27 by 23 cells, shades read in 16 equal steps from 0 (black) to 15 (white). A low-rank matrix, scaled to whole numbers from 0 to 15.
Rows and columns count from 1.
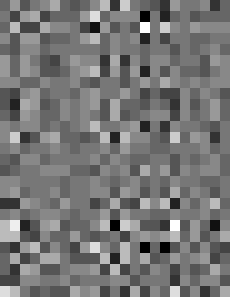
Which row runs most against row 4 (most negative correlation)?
3
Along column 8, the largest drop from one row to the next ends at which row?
23
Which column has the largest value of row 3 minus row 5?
15
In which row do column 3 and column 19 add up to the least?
21
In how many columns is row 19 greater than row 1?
11
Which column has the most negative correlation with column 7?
14
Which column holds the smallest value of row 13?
12
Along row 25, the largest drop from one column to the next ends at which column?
13
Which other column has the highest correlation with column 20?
2
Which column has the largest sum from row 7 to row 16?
10
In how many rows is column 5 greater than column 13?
8
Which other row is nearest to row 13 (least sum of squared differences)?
24
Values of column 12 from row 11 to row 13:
10 7 2
